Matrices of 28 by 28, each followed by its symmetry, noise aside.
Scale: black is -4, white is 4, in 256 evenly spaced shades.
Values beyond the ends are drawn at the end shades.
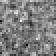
no symmetry.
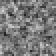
no symmetry.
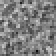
symmetric.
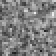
antisymmetric.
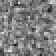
antisymmetric.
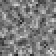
symmetric.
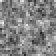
symmetric.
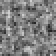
antisymmetric.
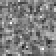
antisymmetric.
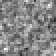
symmetric.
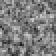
no symmetry.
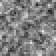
symmetric.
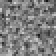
antisymmetric.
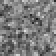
symmetric across the other diagonal.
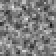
antisymmetric.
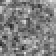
no symmetry.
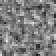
antisymmetric.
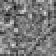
symmetric.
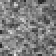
no symmetry.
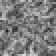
no symmetry.
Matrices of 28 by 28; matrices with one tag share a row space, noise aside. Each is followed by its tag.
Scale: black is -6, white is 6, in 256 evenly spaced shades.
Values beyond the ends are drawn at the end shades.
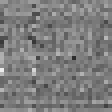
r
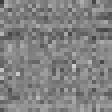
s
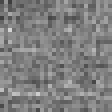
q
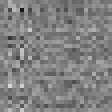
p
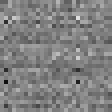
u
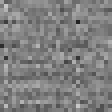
u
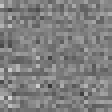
q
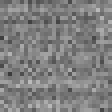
s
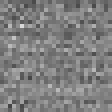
p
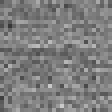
q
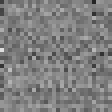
s
